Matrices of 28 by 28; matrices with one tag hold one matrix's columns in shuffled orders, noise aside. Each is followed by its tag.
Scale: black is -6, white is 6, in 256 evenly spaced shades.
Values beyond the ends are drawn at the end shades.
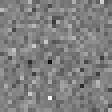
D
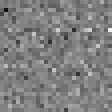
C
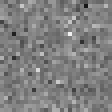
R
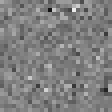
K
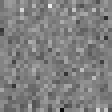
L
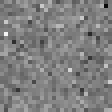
R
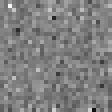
L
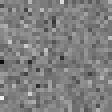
D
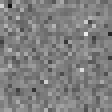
R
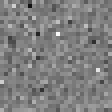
R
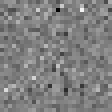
K
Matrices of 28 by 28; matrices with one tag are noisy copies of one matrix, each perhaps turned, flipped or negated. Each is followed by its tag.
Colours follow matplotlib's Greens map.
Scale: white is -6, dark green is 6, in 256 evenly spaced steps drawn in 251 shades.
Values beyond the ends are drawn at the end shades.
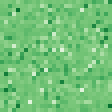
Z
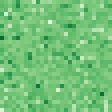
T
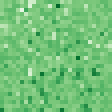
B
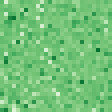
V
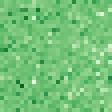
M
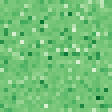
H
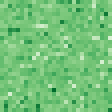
T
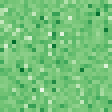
H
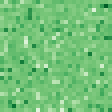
T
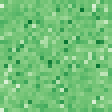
Z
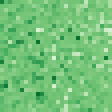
B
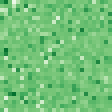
V
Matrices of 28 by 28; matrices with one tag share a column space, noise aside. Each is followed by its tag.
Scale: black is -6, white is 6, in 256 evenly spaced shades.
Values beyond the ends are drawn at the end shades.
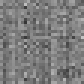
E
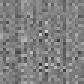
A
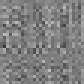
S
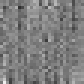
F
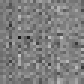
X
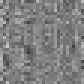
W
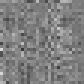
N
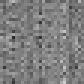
X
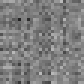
N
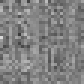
W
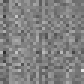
A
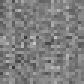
X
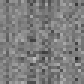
A
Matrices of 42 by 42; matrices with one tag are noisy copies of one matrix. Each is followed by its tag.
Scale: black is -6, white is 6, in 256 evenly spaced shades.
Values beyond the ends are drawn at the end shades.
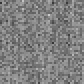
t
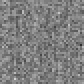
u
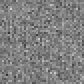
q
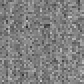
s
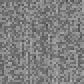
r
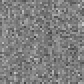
u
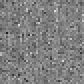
r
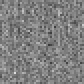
u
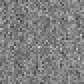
s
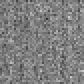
s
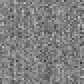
u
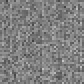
q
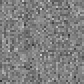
t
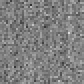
s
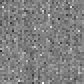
t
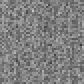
u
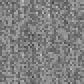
t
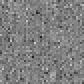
q
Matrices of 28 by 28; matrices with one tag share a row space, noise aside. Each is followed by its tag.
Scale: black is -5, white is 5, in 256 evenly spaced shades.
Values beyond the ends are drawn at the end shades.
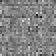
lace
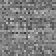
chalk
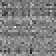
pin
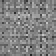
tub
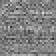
chalk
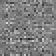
chalk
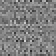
tub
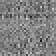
tub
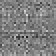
tub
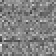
pin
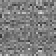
lace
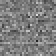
lace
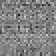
tub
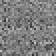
pin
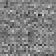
chalk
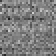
pin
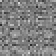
lace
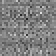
tub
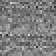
lace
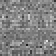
lace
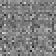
pin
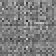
tub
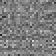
pin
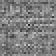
chalk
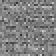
chalk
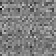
pin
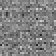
lace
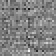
chalk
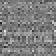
pin
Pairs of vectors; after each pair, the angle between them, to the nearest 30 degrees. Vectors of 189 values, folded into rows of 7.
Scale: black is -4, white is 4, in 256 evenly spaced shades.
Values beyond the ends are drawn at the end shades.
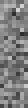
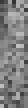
120 degrees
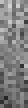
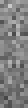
60 degrees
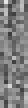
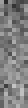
120 degrees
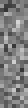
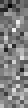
30 degrees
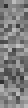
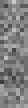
30 degrees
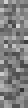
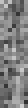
90 degrees
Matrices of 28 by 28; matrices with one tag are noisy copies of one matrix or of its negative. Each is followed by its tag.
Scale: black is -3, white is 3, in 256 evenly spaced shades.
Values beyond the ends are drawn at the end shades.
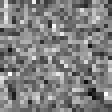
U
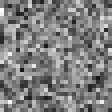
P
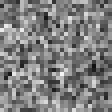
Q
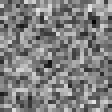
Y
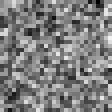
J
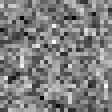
Q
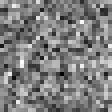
Q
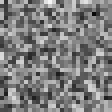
U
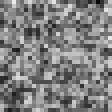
J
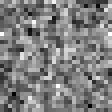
J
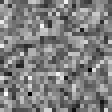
U
